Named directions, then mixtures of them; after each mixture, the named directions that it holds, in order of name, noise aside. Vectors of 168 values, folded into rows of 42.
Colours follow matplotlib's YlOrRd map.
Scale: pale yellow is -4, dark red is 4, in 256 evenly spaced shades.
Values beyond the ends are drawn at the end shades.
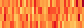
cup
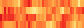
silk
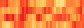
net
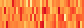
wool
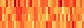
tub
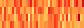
cup, tub.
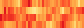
silk.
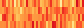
cup, tub.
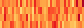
cup.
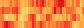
net.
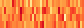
wool.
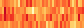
cup, silk.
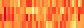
cup, silk.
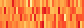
wool.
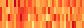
net, tub.
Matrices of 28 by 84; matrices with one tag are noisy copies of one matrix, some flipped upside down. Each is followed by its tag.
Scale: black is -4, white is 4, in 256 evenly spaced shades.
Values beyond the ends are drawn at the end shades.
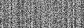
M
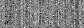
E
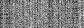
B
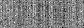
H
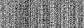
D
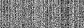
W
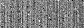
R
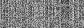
W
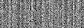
M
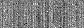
H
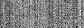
B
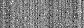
B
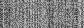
B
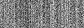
D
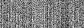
W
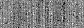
H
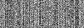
E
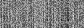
W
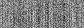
H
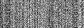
B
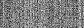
B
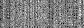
B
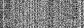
B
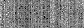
D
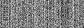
W
